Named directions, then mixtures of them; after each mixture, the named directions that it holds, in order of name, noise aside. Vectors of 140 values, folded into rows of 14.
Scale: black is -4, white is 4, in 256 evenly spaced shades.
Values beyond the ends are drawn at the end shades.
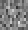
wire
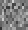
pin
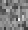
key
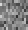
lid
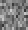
lid, pin, wire.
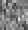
key, pin.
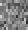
lid.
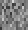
pin.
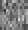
key, pin.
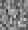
wire.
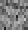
key, lid, wire.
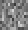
pin, wire.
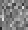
pin.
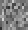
pin.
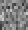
lid, pin.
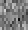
key, pin.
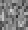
lid, pin, wire.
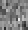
key.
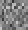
pin.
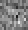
key, lid, wire.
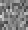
lid, pin.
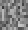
key, pin, wire.
